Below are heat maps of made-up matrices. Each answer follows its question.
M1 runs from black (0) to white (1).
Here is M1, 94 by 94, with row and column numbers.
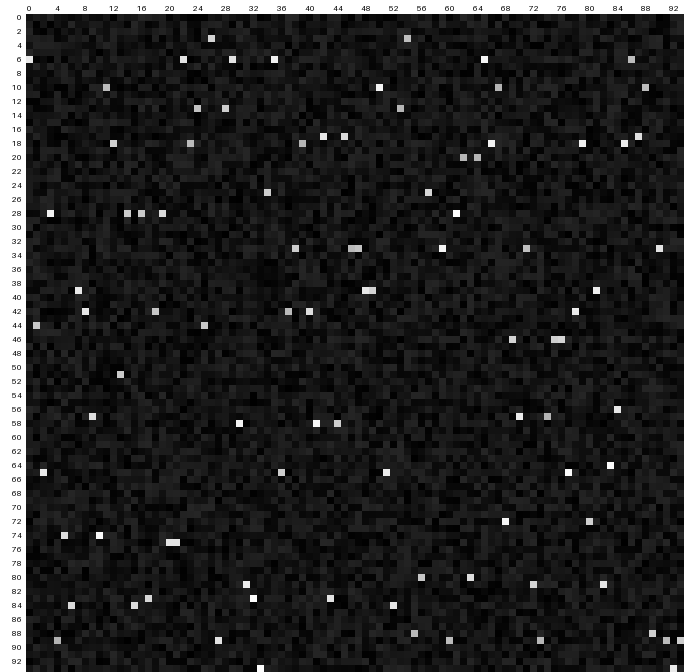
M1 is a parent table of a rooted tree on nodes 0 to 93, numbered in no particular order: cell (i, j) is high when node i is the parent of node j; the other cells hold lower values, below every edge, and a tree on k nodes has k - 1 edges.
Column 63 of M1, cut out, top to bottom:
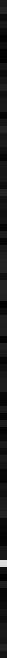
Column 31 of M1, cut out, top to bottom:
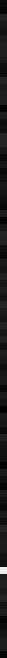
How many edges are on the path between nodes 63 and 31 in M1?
4
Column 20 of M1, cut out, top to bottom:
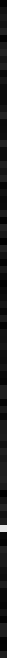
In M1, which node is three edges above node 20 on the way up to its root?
33
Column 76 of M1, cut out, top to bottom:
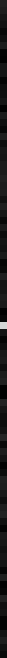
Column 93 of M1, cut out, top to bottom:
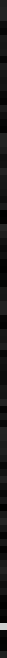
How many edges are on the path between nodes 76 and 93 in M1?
3
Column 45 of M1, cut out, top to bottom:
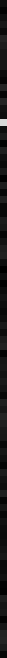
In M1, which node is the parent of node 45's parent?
83
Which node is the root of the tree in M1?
58
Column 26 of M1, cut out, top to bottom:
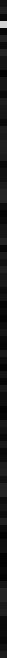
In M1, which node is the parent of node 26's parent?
28
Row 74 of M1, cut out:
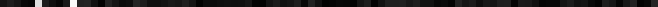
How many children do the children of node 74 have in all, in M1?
4
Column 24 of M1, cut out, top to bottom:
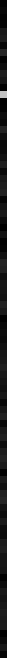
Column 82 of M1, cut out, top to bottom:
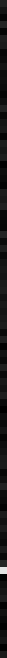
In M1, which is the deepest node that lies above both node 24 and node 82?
81
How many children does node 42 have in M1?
5
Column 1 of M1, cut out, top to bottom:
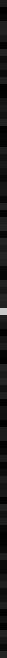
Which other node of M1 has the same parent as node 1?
25
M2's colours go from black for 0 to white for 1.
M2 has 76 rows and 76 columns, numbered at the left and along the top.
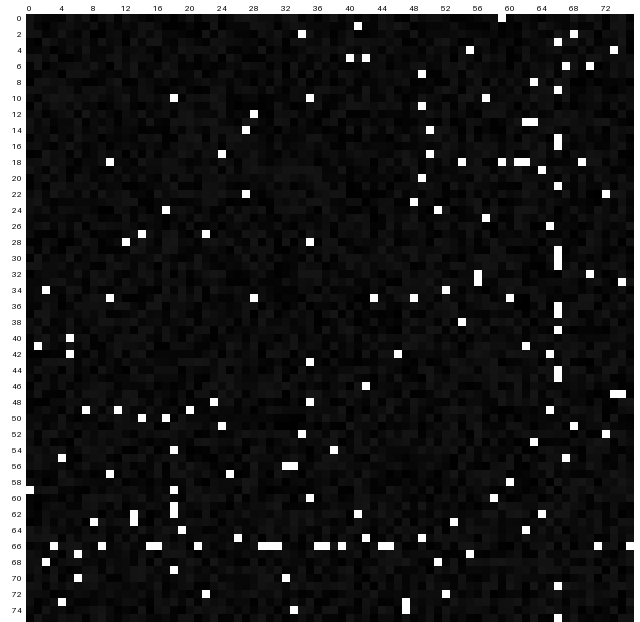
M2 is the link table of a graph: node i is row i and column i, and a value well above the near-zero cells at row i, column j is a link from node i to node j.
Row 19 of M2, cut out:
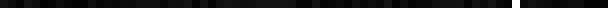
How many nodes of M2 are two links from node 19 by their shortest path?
1
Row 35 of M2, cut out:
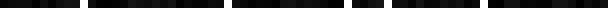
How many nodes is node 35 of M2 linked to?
5
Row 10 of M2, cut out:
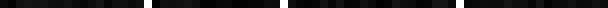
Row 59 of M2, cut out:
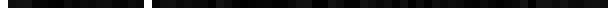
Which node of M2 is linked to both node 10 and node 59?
node 18
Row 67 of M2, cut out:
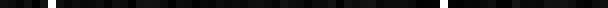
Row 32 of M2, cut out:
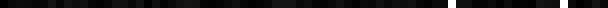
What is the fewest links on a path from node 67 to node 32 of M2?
3
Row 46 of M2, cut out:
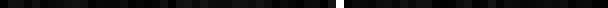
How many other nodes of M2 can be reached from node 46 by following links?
9
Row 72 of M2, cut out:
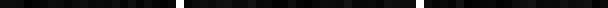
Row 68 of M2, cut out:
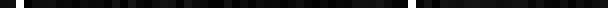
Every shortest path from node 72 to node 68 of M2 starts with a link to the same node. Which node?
node 52
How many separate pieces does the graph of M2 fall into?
5
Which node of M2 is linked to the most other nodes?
node 66
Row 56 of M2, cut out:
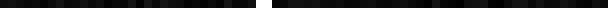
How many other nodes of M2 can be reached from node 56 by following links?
10
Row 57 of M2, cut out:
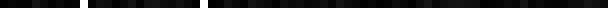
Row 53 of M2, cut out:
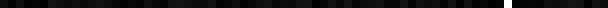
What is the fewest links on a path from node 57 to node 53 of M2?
6
